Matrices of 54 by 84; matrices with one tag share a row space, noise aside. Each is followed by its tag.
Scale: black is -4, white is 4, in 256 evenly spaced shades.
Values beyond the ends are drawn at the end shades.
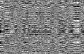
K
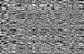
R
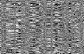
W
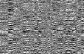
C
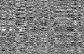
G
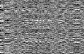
K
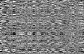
R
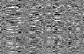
W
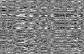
G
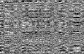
K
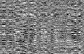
G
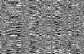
W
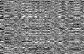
K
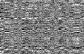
K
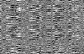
W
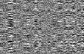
C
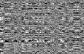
K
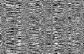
W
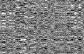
G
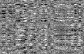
G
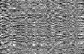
R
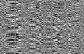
W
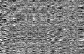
R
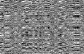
K
